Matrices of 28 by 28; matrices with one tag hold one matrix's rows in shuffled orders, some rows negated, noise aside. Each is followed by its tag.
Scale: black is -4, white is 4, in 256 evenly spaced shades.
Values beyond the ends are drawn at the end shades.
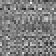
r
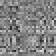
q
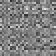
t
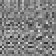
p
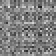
r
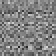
p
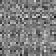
t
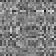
q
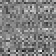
r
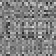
r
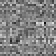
q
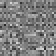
q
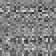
r
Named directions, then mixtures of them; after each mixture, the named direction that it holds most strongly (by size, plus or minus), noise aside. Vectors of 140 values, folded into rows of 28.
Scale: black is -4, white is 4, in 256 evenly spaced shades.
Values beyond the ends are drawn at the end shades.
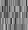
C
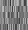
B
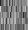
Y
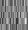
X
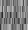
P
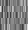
P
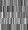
P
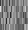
Y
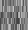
P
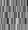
X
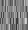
X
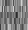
P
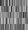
Y
